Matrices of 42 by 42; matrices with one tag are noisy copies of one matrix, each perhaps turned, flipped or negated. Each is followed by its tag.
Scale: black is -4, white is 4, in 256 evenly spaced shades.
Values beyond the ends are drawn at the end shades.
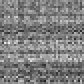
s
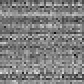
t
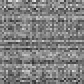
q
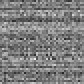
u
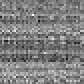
s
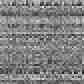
t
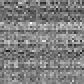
s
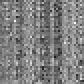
s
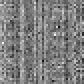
q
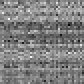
s
